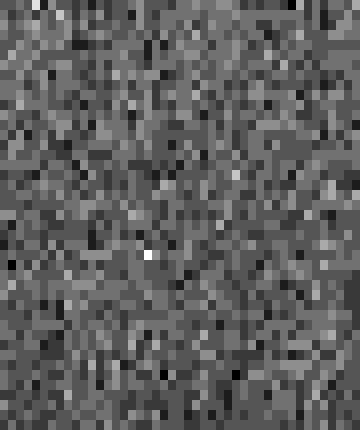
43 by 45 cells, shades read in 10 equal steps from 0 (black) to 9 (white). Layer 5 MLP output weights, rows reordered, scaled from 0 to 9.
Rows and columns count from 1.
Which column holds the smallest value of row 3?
41
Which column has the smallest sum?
31
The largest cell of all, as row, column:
26, 19
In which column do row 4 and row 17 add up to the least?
10
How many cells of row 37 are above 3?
18
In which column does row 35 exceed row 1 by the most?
37
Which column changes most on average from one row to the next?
38
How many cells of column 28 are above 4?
3
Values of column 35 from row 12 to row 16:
3 5 3 5 3
